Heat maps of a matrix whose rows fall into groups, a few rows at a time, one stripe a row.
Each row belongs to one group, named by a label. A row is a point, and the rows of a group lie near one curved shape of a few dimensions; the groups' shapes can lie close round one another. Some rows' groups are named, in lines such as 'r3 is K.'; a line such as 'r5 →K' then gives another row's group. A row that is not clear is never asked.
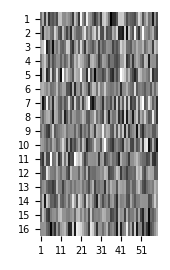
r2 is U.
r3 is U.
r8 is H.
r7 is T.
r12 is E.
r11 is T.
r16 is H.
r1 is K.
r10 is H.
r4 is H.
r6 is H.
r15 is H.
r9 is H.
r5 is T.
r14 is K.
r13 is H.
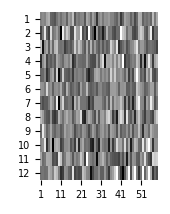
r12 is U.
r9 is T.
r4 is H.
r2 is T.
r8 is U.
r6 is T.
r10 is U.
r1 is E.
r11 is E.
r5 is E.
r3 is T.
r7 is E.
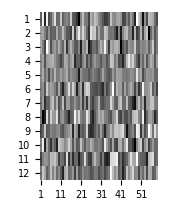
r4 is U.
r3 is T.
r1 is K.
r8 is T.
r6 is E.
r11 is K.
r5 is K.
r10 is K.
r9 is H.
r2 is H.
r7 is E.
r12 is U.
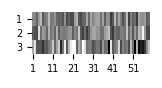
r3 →H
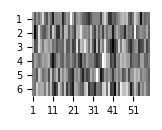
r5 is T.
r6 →U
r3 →U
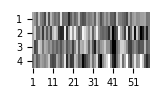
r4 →U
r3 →U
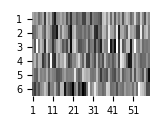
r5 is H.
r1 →U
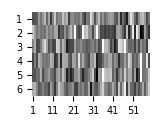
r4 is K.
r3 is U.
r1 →E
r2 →H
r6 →U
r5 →H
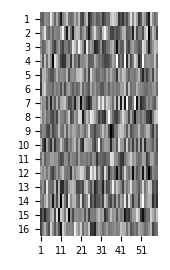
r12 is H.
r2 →H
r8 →U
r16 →T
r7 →H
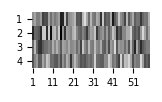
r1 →H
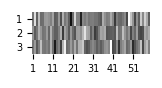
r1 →K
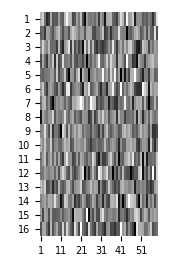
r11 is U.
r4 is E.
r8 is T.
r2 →K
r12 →E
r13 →U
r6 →E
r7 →H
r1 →U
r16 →T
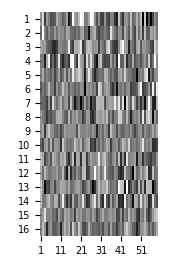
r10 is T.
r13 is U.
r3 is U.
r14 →H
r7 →H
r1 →H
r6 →E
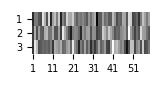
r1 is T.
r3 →T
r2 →K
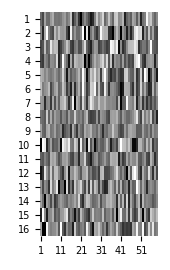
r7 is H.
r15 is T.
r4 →E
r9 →U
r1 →H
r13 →T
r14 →U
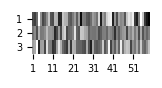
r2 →H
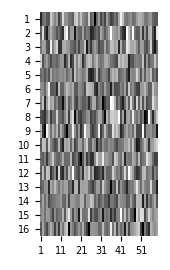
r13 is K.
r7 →K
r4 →U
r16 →T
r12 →E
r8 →H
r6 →E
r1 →T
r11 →H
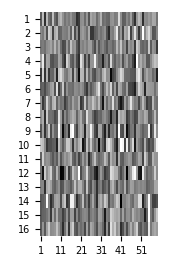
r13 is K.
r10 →U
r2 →U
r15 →H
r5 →K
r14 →E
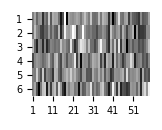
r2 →H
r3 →U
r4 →E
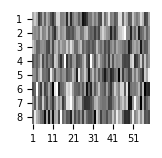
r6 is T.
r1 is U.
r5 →E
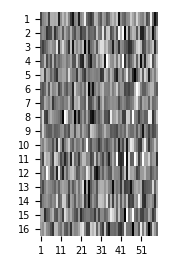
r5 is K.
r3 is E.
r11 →U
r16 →H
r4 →H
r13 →E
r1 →K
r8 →U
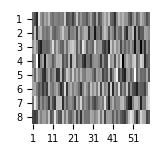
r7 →E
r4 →U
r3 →H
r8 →E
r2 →K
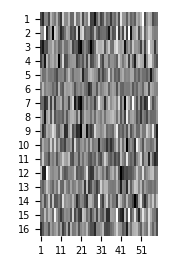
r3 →H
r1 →T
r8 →U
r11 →K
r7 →H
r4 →E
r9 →H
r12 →T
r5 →U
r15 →U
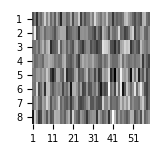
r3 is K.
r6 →U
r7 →K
